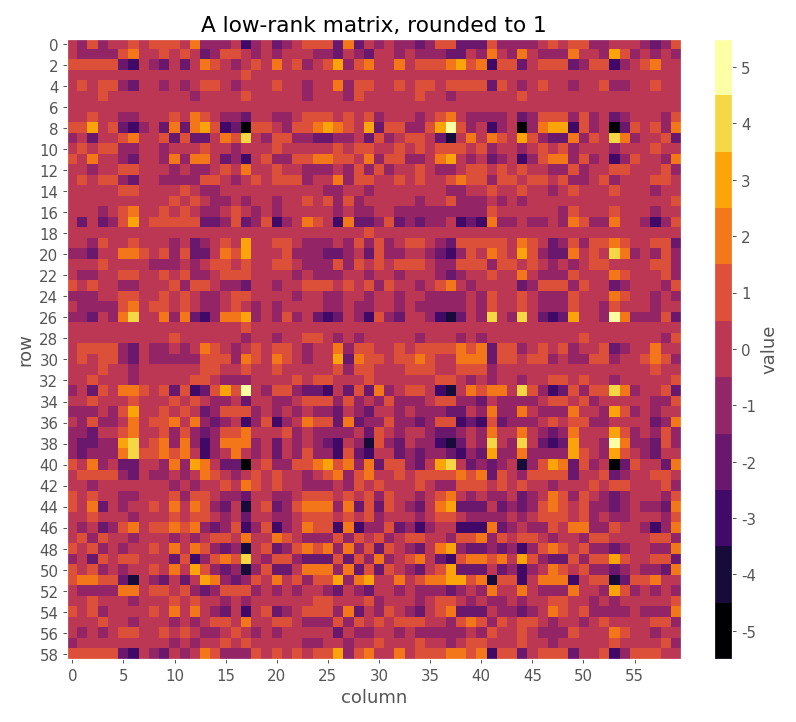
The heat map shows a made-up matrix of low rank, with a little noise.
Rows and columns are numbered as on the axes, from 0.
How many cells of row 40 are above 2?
5
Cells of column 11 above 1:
3
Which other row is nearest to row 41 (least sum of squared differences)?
29
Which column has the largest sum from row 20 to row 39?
53
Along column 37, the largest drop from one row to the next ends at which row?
9
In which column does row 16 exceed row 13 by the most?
6
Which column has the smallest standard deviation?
7
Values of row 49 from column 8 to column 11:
0 0 -2 1
